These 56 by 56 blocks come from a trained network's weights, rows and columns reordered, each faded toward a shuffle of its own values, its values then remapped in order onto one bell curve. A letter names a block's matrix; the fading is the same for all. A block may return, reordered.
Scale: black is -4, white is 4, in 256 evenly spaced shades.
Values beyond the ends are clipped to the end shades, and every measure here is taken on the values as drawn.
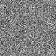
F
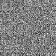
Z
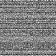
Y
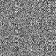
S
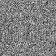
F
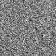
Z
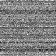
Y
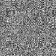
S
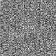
F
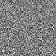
S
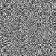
S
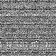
Y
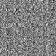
F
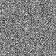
F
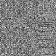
F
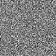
S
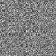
S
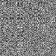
S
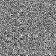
Z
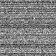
Y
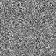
F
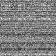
Y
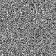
Z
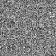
F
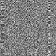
S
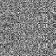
S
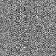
S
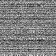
Y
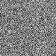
Z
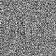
Z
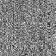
F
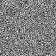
Z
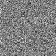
Z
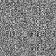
S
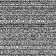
Y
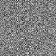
S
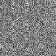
S
